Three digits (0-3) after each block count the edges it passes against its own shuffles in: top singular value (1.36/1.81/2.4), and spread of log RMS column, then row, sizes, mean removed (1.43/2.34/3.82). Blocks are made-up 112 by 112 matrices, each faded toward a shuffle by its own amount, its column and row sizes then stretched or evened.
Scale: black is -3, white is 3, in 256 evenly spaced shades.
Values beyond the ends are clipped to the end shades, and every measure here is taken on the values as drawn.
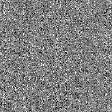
1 2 0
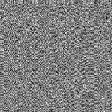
3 1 0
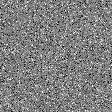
0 0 0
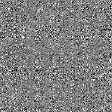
1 2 2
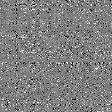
2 1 2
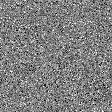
0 0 0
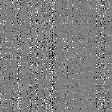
1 3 2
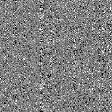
2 2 0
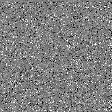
0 1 1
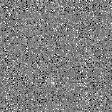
0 2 2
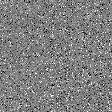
1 1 0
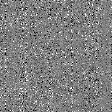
0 2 1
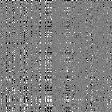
3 3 2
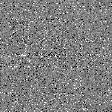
1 1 2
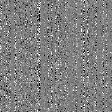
1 3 0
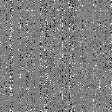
1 3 1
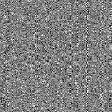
3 2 0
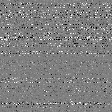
1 0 3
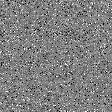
1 0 1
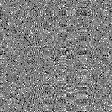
3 0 0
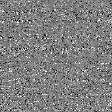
1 1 2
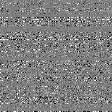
0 1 3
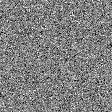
0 0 0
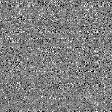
2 1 2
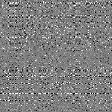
3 1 2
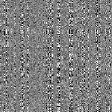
3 3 1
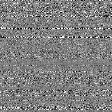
2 0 3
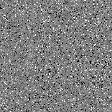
1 1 0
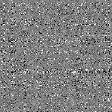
2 2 2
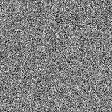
2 0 0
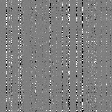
3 3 1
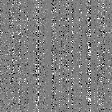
1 3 1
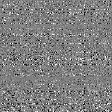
2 1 3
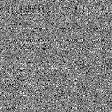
2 0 2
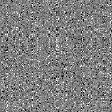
3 2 1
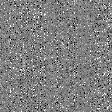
1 2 0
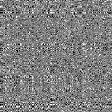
3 1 2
